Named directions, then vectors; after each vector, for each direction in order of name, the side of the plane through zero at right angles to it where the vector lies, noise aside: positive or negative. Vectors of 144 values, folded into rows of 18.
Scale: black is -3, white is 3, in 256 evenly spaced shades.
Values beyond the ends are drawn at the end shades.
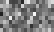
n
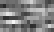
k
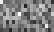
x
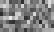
negative, positive, positive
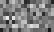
negative, negative, positive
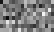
positive, positive, negative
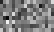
positive, positive, negative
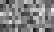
positive, negative, positive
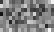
negative, positive, negative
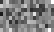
negative, positive, negative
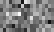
positive, positive, positive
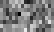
negative, negative, negative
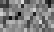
positive, negative, negative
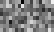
negative, positive, negative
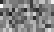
negative, positive, negative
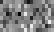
negative, negative, negative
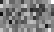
negative, positive, negative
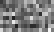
positive, positive, negative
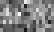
positive, positive, positive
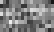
positive, negative, positive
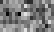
negative, negative, negative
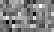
negative, negative, positive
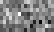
positive, positive, positive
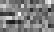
negative, positive, positive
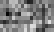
negative, negative, negative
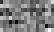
negative, positive, negative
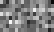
positive, negative, positive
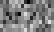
negative, negative, negative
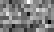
positive, positive, positive
